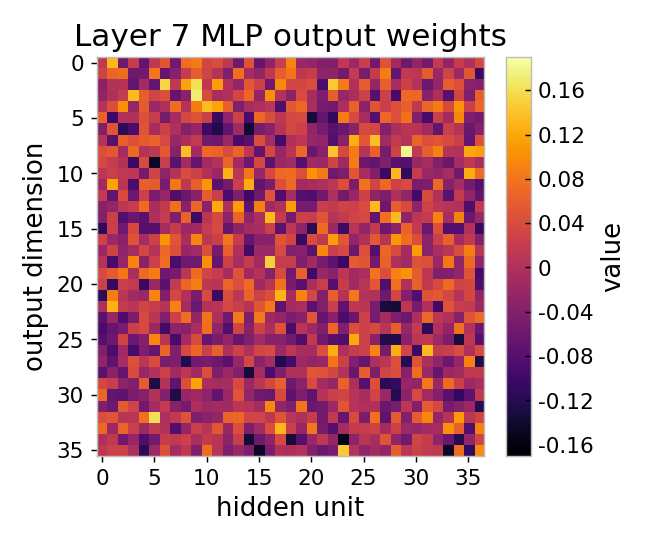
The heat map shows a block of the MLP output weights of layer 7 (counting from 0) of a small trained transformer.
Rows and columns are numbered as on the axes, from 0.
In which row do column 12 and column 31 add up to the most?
32
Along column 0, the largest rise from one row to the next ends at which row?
16
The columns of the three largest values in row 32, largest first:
5, 34, 31
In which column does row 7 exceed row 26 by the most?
30
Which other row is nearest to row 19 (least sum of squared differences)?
1
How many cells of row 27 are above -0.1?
33
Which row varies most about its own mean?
2
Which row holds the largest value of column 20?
10
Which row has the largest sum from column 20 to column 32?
8
